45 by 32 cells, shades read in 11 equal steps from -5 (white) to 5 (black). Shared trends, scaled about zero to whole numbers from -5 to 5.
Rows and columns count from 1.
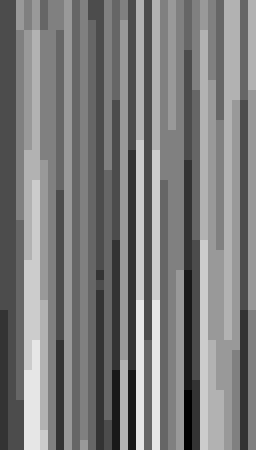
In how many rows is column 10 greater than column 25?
9
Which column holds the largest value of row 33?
24
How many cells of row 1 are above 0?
12
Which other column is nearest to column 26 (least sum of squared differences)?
5
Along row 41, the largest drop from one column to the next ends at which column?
18
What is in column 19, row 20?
2
